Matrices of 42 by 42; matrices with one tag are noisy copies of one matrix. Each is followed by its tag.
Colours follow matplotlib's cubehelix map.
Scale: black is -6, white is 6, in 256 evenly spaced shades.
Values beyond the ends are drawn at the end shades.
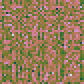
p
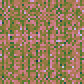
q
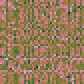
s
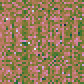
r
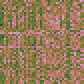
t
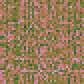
s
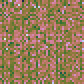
q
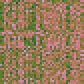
t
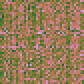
t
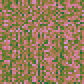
p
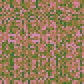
q
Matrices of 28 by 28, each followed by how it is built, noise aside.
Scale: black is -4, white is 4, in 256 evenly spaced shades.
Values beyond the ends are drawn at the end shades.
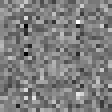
uneven columns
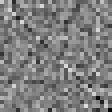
diagonal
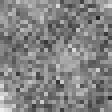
smooth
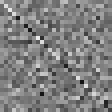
diagonal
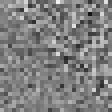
upper triangular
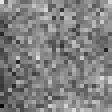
smooth
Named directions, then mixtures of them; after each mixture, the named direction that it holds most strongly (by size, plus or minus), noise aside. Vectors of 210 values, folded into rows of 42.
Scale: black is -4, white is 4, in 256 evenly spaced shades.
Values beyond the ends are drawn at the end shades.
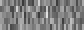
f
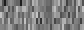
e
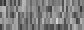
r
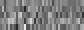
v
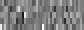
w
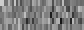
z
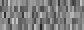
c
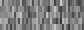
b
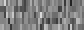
r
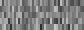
b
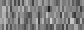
r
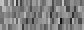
z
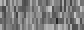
r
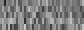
v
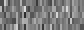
v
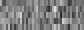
b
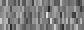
b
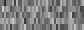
v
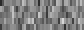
f
